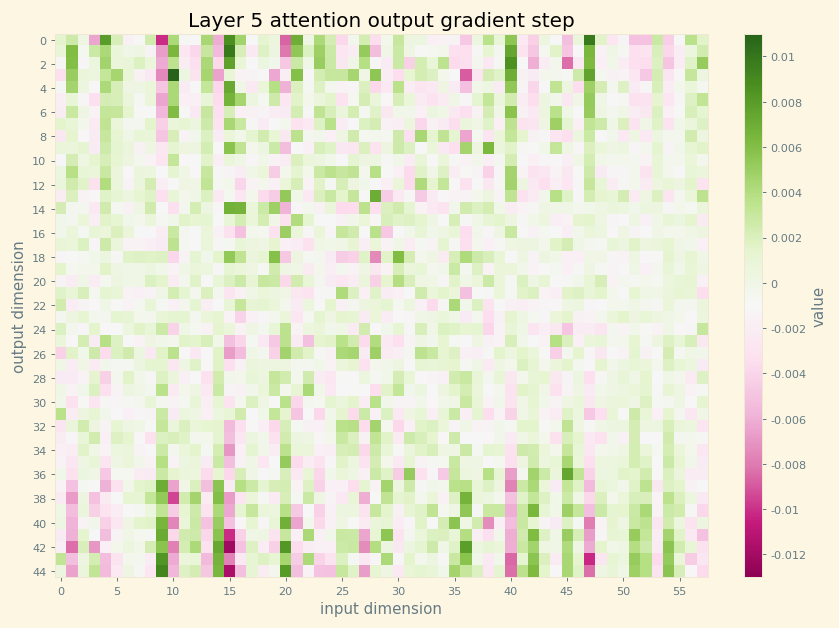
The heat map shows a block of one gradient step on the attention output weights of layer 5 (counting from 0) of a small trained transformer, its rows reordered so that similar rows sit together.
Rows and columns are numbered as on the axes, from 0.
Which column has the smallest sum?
15
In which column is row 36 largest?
45
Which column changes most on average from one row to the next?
28
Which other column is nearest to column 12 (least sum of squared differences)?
55
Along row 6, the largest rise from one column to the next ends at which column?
10
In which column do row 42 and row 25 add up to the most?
20
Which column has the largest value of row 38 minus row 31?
36
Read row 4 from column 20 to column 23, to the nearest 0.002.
-0.006 0.002 0 0.002
